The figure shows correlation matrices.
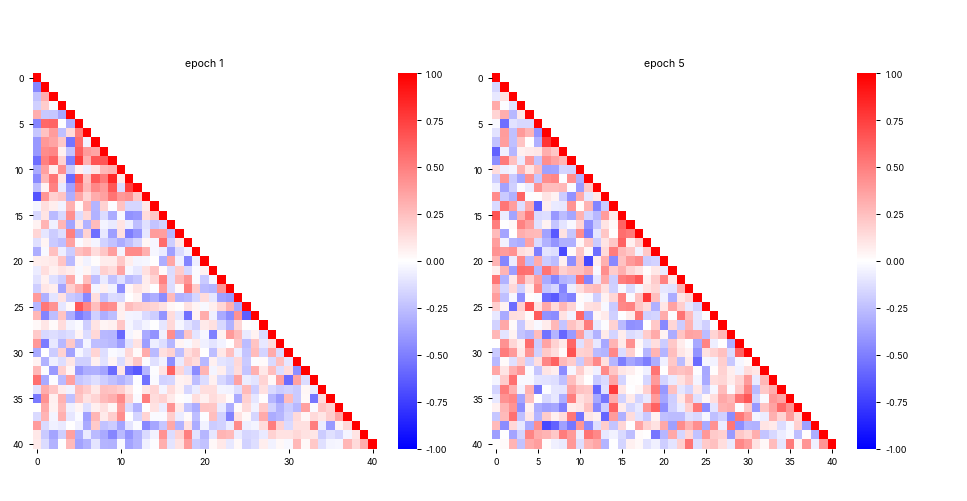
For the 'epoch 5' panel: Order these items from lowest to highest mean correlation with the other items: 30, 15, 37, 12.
12, 37, 15, 30
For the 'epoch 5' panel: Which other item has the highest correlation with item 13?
3
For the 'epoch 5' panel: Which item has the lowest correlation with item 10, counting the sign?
37
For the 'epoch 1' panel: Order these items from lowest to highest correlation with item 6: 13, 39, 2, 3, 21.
3, 39, 21, 13, 2
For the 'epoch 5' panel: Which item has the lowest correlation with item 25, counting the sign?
2
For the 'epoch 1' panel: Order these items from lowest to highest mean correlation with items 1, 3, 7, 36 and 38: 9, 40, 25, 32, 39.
39, 40, 32, 25, 9
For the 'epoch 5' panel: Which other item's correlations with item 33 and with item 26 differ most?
5
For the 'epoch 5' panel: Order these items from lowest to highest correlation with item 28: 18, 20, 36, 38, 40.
40, 20, 18, 36, 38
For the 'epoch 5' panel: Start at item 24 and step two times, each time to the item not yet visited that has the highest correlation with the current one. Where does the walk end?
15
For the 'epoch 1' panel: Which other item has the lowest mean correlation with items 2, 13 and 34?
0
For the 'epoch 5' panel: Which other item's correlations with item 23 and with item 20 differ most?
11
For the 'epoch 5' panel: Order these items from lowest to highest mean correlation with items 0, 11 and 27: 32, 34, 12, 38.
38, 12, 34, 32
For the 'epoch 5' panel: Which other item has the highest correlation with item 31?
7
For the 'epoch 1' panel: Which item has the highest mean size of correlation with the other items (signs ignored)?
9
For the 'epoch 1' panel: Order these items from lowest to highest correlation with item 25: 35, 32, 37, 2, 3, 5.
32, 3, 37, 35, 2, 5
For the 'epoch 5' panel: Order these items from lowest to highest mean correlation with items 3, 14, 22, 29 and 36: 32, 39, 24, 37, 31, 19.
31, 39, 24, 37, 32, 19
